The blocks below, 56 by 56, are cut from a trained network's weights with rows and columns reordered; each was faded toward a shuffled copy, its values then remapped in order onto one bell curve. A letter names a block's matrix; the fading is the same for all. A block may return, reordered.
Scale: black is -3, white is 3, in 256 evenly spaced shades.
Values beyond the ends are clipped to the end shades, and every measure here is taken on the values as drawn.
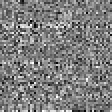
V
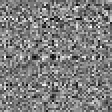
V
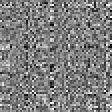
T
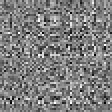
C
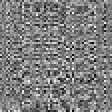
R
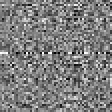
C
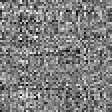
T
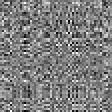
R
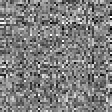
T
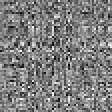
T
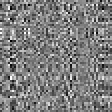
R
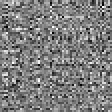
T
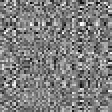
R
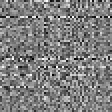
V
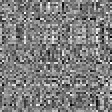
C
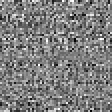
V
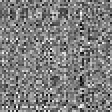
T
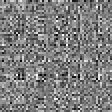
C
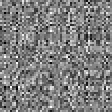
R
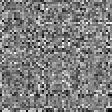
T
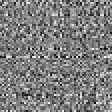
V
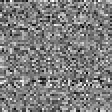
V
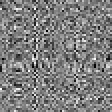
R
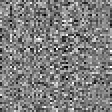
T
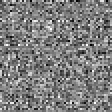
V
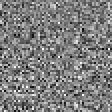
T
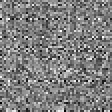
V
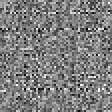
V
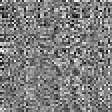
T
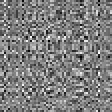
R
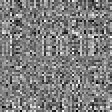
C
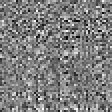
T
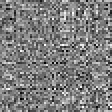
T
